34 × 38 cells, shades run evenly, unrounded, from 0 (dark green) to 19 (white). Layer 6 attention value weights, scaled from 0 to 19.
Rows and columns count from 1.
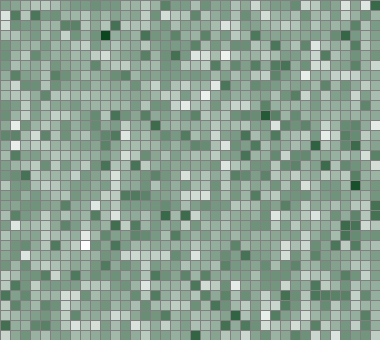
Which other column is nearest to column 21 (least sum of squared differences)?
11
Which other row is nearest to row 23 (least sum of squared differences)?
13
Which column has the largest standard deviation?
36
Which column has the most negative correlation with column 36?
23
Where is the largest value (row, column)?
25, 9
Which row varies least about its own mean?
27
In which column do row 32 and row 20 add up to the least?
24
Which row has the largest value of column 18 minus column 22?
31
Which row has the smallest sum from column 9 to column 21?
4
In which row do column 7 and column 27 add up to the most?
32
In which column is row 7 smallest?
29
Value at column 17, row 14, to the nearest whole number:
7
